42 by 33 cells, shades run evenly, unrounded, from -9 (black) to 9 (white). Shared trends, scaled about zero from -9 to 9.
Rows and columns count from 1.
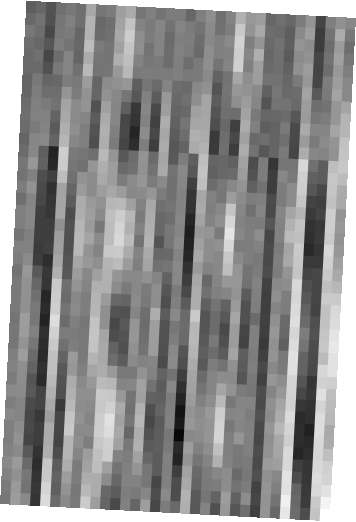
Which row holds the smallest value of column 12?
11
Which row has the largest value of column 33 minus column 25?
42
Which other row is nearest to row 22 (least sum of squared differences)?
17
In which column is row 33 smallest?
18
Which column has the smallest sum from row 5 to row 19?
4
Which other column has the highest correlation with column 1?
32
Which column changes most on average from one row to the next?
22
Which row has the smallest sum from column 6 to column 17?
12
